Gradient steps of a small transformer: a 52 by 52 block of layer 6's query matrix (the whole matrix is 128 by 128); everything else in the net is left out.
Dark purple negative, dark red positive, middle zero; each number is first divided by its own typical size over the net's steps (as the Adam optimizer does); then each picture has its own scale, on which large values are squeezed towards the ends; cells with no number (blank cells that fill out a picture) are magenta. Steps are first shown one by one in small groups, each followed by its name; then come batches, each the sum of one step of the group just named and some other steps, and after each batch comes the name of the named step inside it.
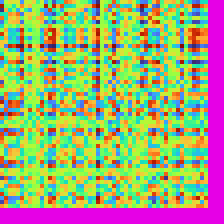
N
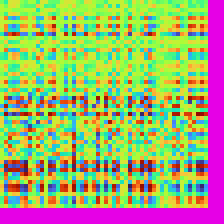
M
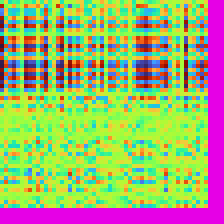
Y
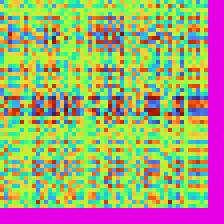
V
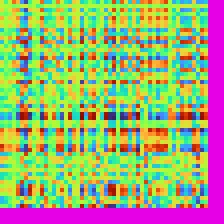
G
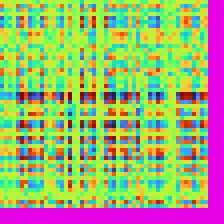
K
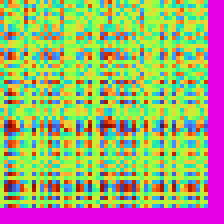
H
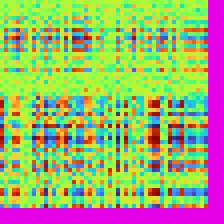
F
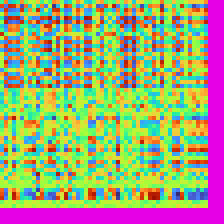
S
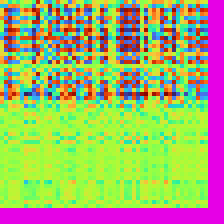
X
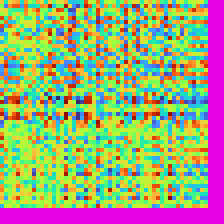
X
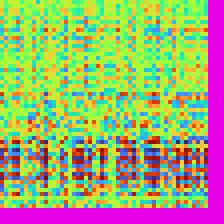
F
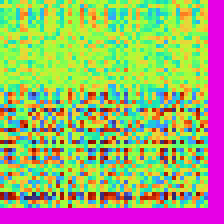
K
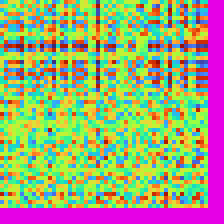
N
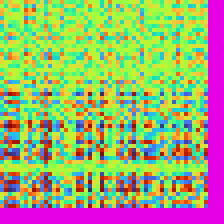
H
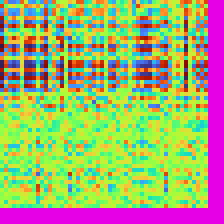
Y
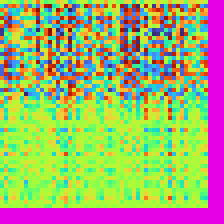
X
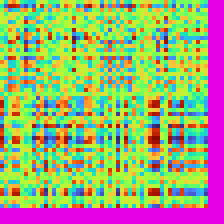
F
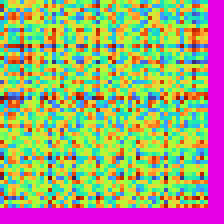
N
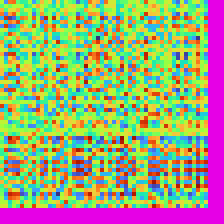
V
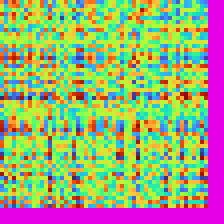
K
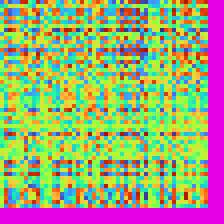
X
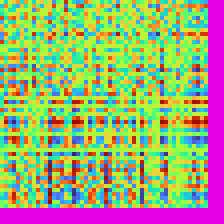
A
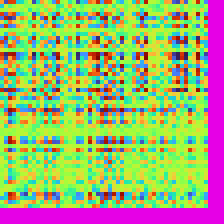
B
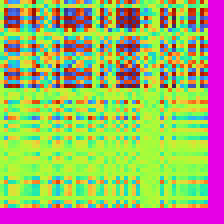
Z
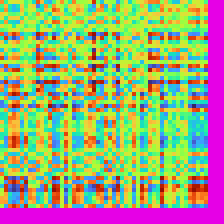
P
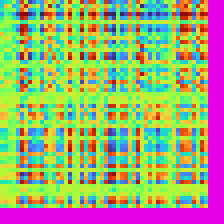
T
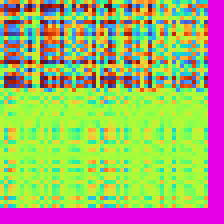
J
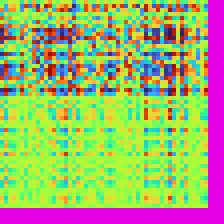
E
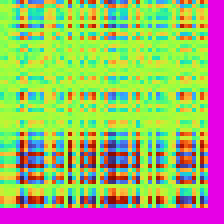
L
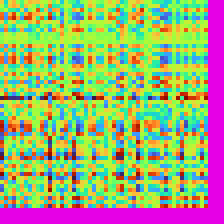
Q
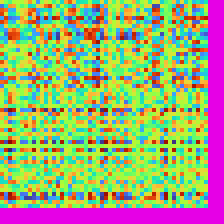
B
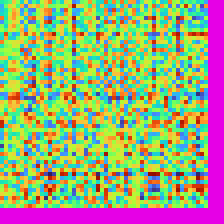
A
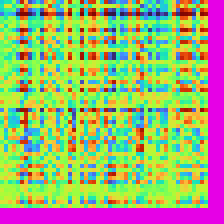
T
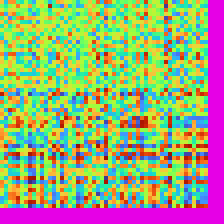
B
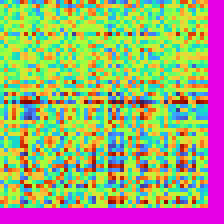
L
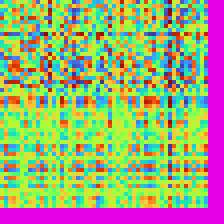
E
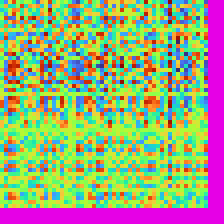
B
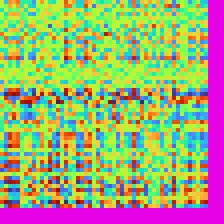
P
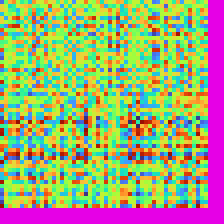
Z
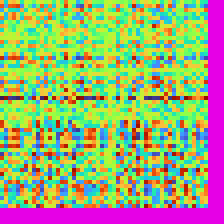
Q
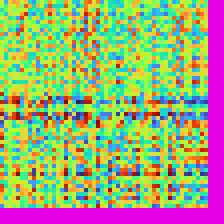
T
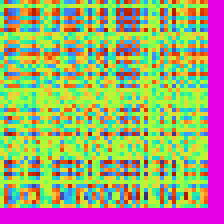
Z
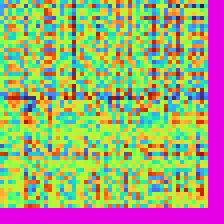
Z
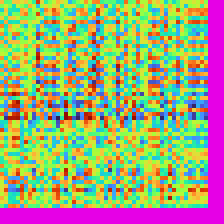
P
